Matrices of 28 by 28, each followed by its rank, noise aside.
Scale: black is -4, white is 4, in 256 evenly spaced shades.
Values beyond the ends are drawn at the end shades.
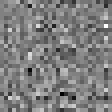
four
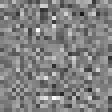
six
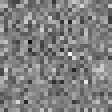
six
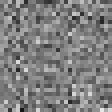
four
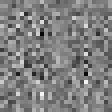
four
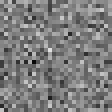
seven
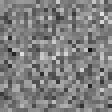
seven
